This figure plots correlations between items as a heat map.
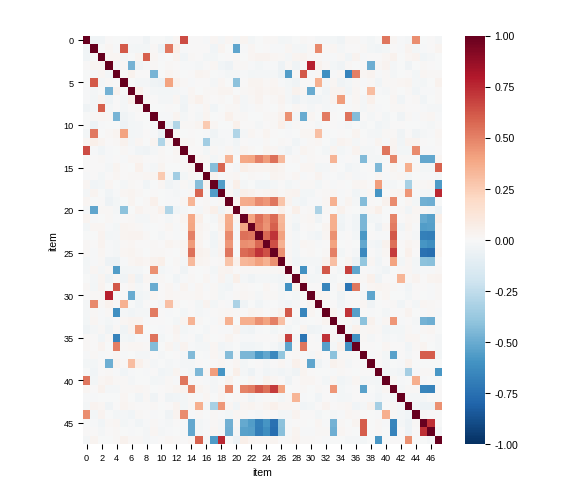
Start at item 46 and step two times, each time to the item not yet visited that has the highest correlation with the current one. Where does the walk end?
37
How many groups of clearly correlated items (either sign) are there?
10
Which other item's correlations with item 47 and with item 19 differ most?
18
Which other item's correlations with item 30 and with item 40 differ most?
3
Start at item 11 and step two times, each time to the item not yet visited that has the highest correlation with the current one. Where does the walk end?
5
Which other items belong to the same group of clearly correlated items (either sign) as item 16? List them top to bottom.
10, 12
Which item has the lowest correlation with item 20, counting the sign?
1
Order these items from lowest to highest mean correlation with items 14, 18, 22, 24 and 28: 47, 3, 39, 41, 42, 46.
46, 39, 3, 42, 47, 41
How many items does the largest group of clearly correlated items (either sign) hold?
13
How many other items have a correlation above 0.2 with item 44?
3
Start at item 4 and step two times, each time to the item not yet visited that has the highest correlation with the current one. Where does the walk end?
36
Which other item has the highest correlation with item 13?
0
